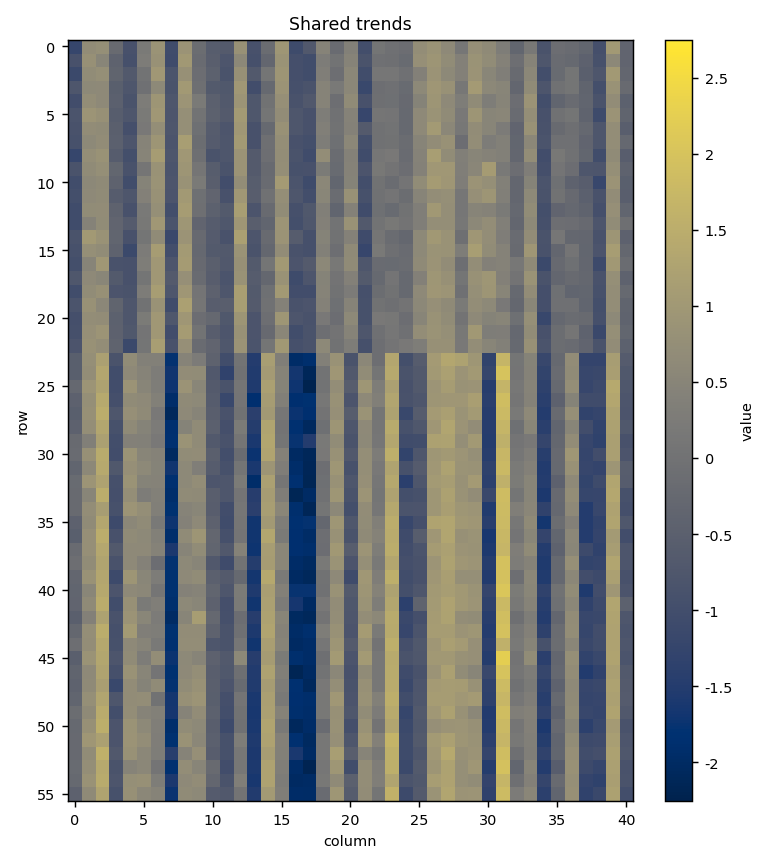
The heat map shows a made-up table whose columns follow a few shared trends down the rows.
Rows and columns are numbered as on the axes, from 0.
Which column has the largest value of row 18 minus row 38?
30
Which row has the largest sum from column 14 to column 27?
16
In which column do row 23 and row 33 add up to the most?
31
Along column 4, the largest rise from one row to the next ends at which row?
23
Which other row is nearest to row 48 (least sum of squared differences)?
51
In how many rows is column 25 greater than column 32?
23
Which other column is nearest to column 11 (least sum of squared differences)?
3
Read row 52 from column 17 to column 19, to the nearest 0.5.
-2 0 1
